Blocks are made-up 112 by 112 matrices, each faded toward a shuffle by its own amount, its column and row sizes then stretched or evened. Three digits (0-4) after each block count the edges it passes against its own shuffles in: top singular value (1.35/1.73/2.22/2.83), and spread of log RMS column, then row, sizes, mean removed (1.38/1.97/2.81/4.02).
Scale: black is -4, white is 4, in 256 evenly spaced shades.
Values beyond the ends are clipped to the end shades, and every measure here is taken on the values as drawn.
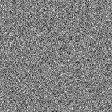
3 0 0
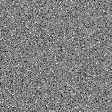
1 0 0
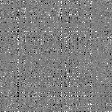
3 3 3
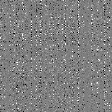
3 3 1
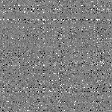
2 2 3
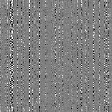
4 4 0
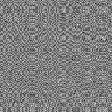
4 1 0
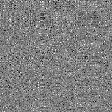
3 0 1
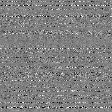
1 0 4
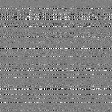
4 1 4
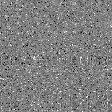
2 0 1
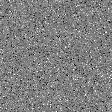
0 0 0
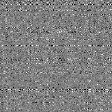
3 1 3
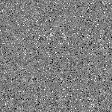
0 1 2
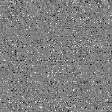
2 1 2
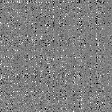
2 3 2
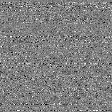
2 0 3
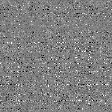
0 2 3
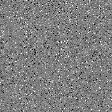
2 1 0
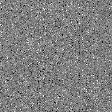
0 2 0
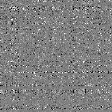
2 2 3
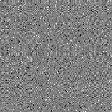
4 1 1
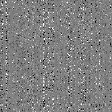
2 3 0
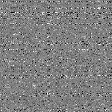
3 1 3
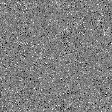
0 1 1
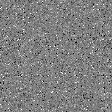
1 1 1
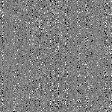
2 3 1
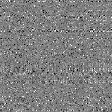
3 0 2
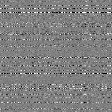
4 0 4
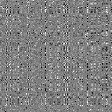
4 3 2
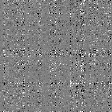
1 3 3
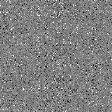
1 2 1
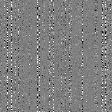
3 4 0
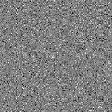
3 1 0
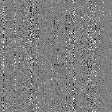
2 4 1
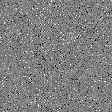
2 0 0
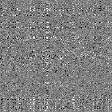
3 2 3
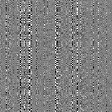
4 4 0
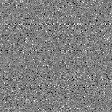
3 0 2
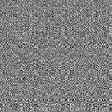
4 1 3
